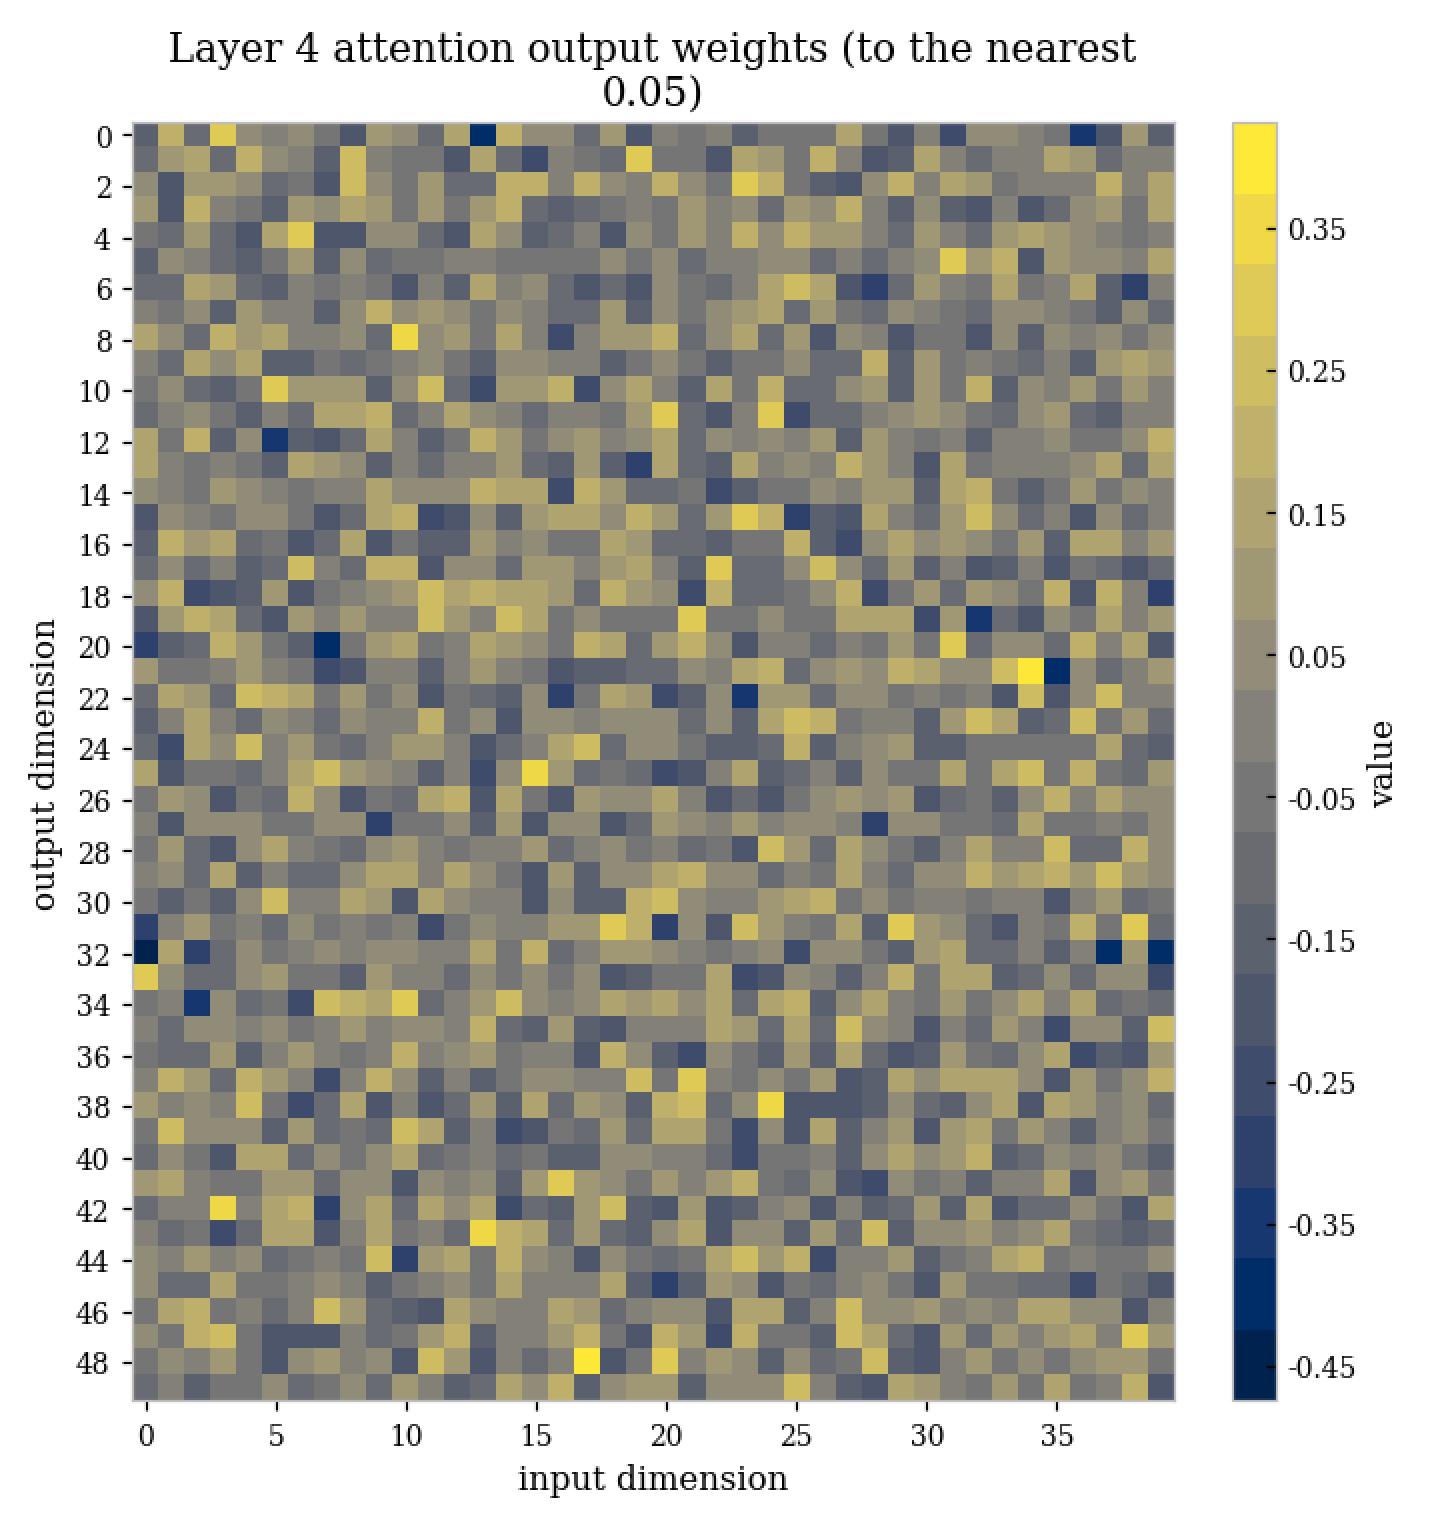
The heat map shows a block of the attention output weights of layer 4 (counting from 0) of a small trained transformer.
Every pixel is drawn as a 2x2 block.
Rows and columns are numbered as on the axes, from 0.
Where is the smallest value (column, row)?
0, 32
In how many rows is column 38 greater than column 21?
26
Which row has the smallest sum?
45
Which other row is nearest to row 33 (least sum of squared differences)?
40
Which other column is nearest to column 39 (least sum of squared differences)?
2
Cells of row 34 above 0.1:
13
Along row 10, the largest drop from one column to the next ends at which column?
17
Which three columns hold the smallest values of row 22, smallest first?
23, 16, 20
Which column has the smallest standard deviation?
12
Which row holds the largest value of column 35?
28
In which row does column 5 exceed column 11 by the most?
22
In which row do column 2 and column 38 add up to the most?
47
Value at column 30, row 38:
-0.1
